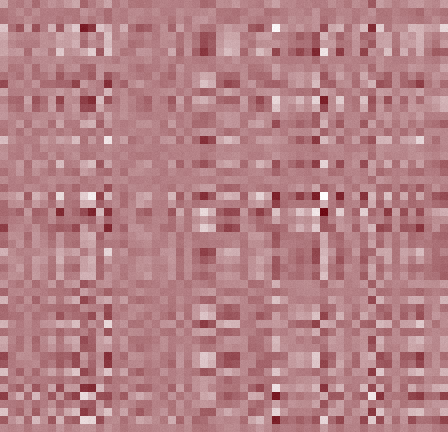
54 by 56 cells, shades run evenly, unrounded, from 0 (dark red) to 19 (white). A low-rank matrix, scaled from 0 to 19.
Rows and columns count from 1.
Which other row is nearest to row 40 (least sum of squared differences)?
10
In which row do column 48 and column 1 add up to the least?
50
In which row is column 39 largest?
27
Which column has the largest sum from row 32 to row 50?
35
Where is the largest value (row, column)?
25, 41
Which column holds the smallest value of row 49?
12
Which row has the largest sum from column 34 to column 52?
4
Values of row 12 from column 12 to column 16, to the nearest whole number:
10 9 13 9 10
